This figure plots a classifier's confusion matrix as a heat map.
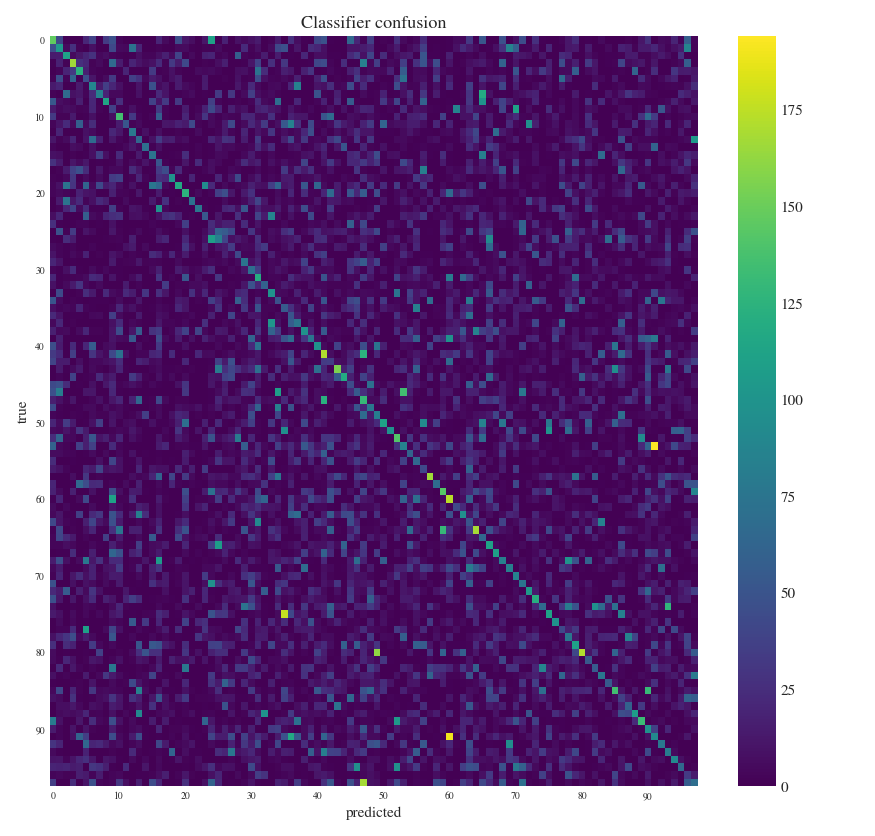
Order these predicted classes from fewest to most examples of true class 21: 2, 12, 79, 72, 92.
12, 92, 79, 72, 2
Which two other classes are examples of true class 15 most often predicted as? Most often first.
65, 83
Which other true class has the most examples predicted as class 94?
51
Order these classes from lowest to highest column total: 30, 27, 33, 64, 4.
4, 27, 33, 64, 30
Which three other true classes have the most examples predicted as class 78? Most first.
68, 74, 51
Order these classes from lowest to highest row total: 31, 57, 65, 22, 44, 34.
65, 22, 31, 44, 34, 57
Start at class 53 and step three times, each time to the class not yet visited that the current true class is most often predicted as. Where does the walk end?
9
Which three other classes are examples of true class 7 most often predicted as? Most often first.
65, 2, 40
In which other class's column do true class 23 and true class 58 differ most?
33
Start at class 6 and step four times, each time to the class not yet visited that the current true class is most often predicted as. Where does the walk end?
89
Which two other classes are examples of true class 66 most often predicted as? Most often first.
25, 44
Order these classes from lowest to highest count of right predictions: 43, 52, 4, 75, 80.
75, 4, 52, 43, 80
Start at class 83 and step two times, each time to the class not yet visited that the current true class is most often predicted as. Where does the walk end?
47
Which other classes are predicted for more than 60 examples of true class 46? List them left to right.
1, 34, 53, 71
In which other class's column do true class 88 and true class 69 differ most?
32
